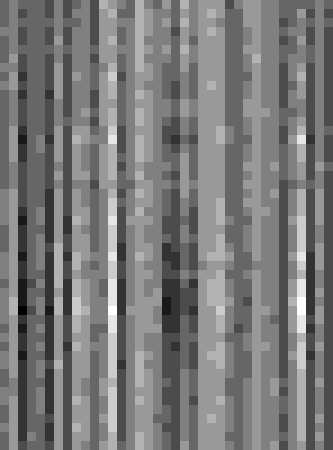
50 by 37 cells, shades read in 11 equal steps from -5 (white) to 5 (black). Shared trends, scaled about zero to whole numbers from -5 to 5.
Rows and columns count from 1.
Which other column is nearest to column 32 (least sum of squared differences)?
37
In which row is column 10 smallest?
35
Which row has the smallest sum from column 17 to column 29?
6
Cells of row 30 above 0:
15
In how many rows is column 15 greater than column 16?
48
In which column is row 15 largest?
3
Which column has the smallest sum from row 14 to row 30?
13
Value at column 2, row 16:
-1
